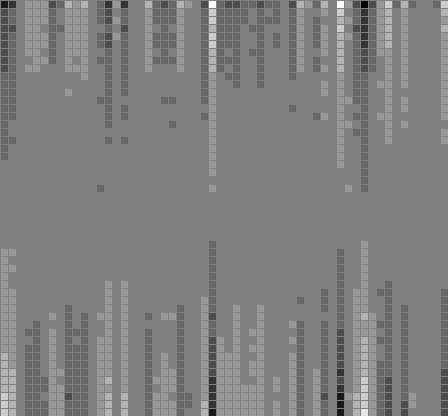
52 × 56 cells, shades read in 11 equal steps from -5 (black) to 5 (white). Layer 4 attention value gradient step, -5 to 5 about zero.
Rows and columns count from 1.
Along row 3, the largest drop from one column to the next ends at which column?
28
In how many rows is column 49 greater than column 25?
18
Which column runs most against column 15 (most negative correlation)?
34
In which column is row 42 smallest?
43
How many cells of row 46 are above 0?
17
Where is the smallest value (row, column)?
1, 46
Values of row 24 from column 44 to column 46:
1 0 -1
